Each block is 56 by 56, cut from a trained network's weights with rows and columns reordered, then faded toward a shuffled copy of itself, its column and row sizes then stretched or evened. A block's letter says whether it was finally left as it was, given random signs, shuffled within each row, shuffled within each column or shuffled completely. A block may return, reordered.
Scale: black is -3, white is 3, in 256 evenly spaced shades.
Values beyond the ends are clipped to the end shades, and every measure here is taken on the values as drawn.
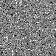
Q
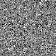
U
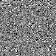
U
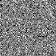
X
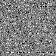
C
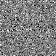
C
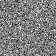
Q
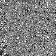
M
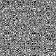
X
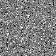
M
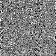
M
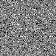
C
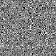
X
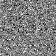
C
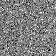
Q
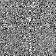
U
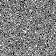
Q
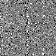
U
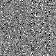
M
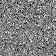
Q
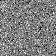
Q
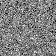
Q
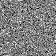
Q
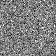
Q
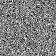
Q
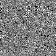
U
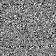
C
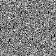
M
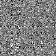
U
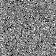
Q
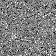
Q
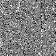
M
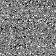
C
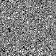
U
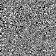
U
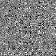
X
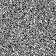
Q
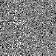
U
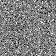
Q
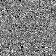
C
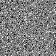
M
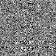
U
